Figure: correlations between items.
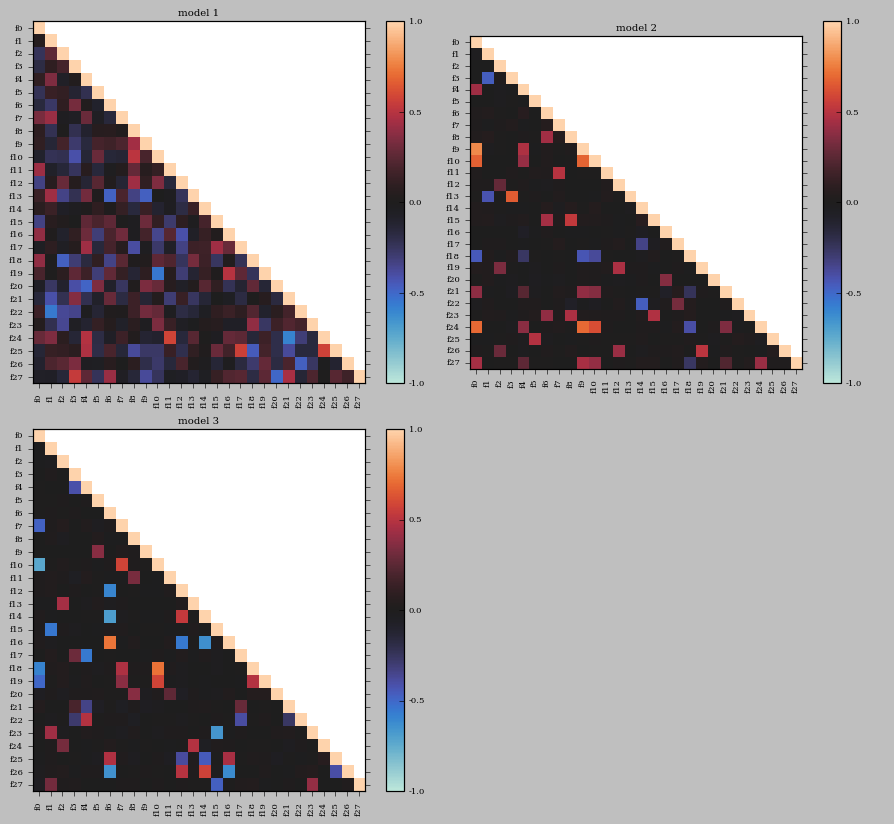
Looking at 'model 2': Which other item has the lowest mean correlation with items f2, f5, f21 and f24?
f18
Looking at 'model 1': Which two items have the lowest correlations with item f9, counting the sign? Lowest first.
f13, f27
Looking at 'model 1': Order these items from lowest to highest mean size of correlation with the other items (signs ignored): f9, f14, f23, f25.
f14, f23, f9, f25
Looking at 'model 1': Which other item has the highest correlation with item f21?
f27
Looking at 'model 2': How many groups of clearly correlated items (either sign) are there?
8
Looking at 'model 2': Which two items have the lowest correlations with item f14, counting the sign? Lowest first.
f22, f17
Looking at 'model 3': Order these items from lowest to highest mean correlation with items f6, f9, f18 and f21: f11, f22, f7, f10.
f22, f11, f7, f10
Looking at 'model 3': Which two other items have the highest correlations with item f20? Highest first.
f8, f11
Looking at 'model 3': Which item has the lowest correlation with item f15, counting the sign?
f23
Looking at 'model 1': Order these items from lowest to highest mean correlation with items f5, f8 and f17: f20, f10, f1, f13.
f13, f1, f20, f10
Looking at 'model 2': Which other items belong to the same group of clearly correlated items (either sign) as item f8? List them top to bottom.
f6, f15, f23
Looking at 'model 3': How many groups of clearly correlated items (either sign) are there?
7
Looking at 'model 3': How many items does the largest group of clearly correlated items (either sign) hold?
6
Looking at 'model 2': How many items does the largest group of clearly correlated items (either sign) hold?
8
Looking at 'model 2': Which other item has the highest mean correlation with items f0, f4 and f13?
f9
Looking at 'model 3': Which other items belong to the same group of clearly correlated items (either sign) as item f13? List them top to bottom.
f2, f24
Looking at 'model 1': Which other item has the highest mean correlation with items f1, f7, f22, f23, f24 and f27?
f4
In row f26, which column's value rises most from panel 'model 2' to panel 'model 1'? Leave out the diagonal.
f3
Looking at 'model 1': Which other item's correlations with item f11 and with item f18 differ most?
f24
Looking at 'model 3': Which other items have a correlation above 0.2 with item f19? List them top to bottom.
f7, f10, f18
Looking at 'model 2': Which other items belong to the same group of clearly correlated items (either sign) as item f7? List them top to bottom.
f11
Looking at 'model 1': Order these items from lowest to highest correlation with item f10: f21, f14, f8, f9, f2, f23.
f2, f14, f21, f9, f23, f8
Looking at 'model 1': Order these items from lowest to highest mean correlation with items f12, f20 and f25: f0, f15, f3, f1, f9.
f0, f3, f1, f9, f15
